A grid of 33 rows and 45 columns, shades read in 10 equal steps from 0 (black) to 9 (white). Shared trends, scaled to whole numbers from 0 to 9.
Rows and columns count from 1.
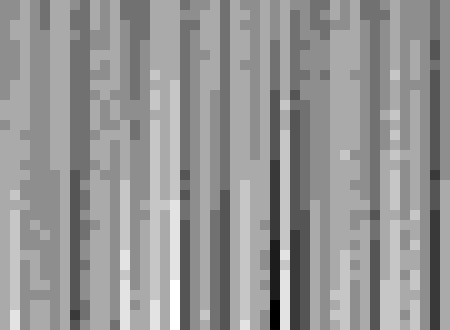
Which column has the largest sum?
18
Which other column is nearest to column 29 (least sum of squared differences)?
16
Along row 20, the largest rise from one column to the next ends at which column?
29
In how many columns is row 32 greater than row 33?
3
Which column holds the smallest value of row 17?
28
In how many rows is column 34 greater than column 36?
12
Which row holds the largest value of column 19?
2
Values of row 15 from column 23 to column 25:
4 6 6
